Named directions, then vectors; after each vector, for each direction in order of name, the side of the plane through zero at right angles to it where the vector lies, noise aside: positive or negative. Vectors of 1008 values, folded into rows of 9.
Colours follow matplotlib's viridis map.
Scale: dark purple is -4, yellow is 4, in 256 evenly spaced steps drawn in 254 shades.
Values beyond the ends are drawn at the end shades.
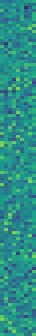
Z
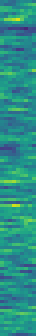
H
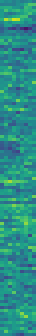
positive, negative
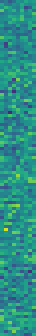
positive, positive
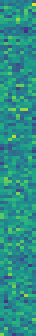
positive, negative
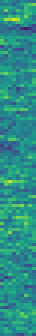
positive, negative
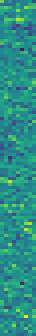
positive, negative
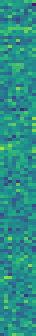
negative, positive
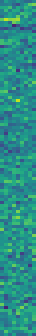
positive, negative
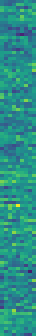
positive, positive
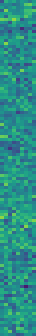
positive, negative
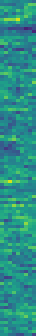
positive, negative
